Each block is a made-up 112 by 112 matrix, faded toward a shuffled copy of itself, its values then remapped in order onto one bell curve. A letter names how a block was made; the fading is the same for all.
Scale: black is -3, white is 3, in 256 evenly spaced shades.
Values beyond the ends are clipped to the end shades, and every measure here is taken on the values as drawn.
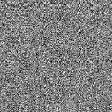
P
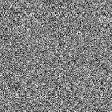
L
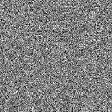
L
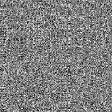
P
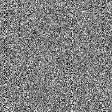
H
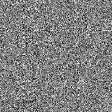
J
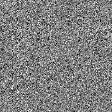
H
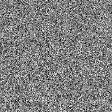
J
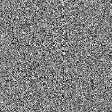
J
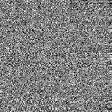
L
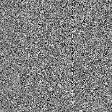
H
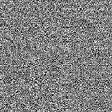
L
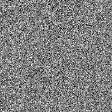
H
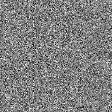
H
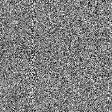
H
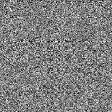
L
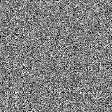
J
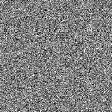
L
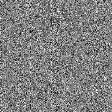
H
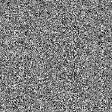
J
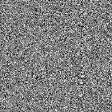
J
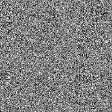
H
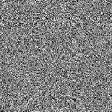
L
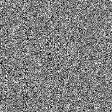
H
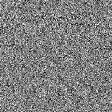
L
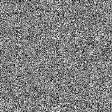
H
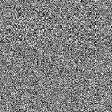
P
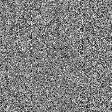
H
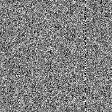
H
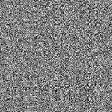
P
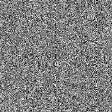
J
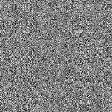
P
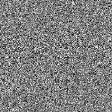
J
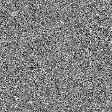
H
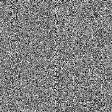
H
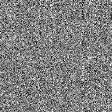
J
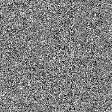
H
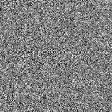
L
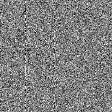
H
